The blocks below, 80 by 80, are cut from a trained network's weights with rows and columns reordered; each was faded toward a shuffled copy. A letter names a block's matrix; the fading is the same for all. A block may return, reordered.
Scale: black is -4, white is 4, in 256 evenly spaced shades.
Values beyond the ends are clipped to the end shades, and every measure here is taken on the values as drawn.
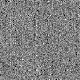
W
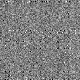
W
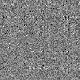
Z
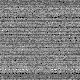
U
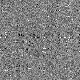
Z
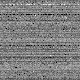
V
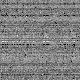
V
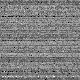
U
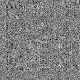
W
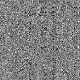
W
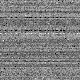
U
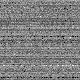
V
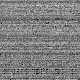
U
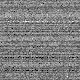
U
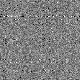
Z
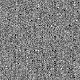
W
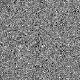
Z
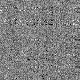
W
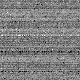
U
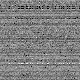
V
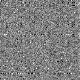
W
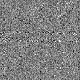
Z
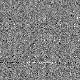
Z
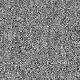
Z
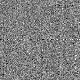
Z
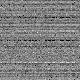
V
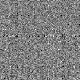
W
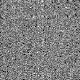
W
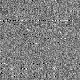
Z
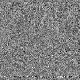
Z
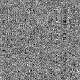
W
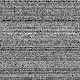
U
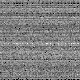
V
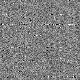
Z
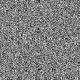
Z
